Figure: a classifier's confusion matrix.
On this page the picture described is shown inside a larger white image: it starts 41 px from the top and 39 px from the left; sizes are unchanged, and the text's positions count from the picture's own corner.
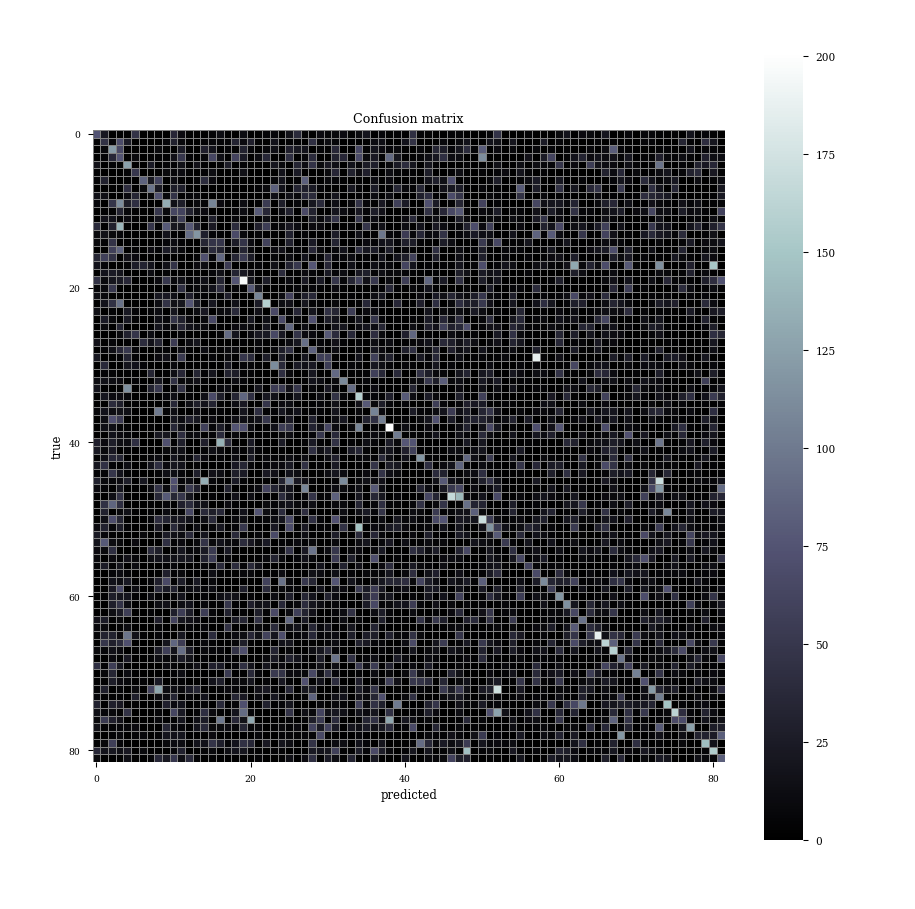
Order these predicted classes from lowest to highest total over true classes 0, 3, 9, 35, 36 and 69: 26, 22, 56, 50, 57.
56, 26, 57, 22, 50
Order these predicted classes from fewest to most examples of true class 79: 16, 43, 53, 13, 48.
53, 13, 16, 43, 48
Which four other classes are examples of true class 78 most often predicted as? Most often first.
68, 81, 29, 50
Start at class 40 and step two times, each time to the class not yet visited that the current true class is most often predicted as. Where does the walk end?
14
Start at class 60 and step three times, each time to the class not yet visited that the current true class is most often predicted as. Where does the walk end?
10
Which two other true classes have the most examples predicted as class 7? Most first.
72, 12
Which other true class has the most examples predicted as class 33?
23
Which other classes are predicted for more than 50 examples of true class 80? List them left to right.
31, 36, 48
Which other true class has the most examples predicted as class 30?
26
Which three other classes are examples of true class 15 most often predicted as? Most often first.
3, 67, 2
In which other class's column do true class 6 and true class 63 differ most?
25
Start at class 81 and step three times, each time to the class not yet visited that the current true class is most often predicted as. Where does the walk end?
28
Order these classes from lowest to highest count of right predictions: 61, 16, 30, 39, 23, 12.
30, 23, 12, 16, 39, 61
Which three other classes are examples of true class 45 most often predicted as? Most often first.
73, 14, 32
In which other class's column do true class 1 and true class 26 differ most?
17
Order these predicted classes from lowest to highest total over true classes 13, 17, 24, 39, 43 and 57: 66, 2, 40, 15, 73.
2, 15, 40, 73, 66
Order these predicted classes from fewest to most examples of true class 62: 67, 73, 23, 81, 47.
81, 73, 47, 67, 23
